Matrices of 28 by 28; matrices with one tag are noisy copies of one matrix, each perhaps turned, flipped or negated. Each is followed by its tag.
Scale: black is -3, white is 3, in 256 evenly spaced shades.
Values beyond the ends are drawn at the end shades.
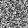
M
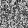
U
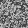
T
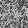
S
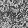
S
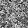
S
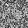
S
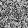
S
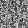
U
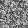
T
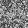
S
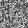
T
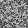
M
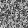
U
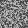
M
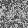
S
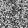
S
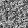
T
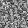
U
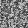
U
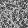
M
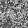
S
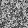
T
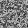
T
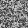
U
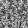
U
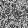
S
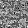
U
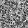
T
